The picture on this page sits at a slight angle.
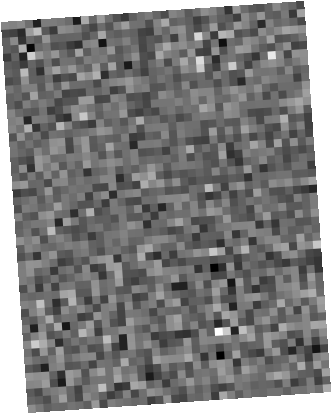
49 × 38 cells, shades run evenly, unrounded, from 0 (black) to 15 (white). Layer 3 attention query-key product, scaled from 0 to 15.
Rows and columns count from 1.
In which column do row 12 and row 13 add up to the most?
10
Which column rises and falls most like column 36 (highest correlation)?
16
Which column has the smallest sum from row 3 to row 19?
18
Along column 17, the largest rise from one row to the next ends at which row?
14
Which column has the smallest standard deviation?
22
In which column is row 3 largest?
13
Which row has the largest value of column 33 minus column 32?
41
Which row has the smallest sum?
33
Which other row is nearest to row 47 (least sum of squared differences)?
11
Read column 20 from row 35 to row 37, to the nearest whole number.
2 6 9
